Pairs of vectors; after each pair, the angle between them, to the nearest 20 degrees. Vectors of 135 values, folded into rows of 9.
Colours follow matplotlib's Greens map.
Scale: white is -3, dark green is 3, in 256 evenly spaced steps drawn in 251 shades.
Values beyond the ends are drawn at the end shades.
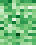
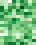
120 degrees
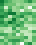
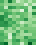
60 degrees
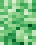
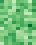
20 degrees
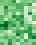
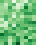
120 degrees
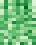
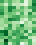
140 degrees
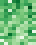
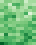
100 degrees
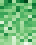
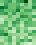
40 degrees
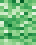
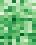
60 degrees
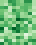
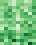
140 degrees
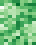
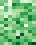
60 degrees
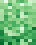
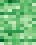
100 degrees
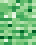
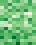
80 degrees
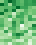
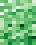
140 degrees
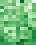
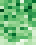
160 degrees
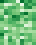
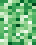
60 degrees
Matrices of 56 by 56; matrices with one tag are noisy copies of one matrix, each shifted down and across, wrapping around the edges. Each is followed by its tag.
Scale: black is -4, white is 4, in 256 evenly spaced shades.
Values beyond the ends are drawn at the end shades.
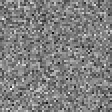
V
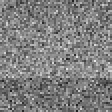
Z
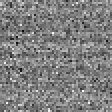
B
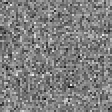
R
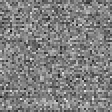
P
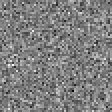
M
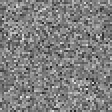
V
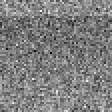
Z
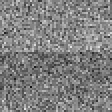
Z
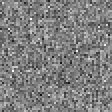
R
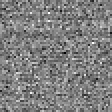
P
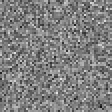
M
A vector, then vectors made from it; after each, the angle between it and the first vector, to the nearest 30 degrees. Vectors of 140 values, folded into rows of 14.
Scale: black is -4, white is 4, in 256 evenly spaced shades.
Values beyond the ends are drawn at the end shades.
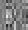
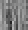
120 degrees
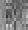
150 degrees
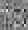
60 degrees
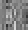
30 degrees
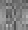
150 degrees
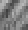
120 degrees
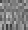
60 degrees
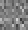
90 degrees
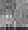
60 degrees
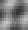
90 degrees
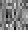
150 degrees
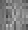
150 degrees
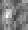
60 degrees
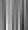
90 degrees
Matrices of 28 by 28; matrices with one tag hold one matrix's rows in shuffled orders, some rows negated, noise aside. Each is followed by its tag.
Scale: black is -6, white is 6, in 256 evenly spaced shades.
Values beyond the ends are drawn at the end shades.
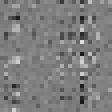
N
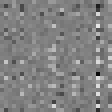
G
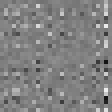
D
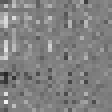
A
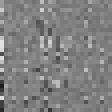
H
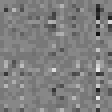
G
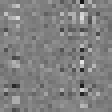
N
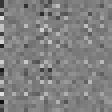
H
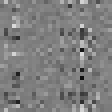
N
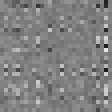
D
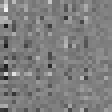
A
